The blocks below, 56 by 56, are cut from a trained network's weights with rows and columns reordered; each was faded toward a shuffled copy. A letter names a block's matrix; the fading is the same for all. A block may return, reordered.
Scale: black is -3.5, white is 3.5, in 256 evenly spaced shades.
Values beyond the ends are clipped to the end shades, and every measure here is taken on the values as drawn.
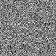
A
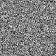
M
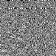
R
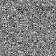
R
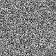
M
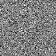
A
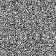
A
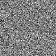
A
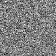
A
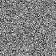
A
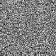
M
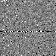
R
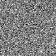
M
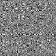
R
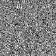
A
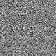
M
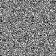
M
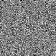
A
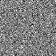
M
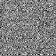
R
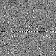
R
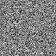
A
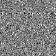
R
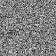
M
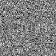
M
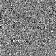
A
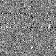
R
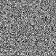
A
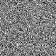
M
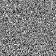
A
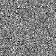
A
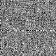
R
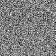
M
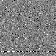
R
